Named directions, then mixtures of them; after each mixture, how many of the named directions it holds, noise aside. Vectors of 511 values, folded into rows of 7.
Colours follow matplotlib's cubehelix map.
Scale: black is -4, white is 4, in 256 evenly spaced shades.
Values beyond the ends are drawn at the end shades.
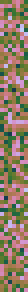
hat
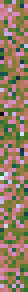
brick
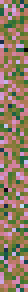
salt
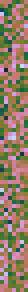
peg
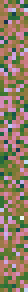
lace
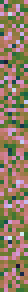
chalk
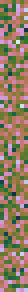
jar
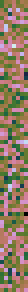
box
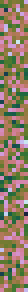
three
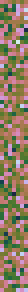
one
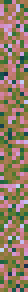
four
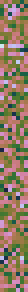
two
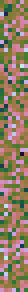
two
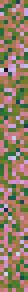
three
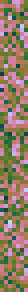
one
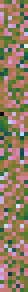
three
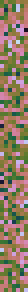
four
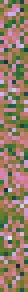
two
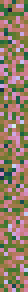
three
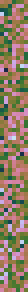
one
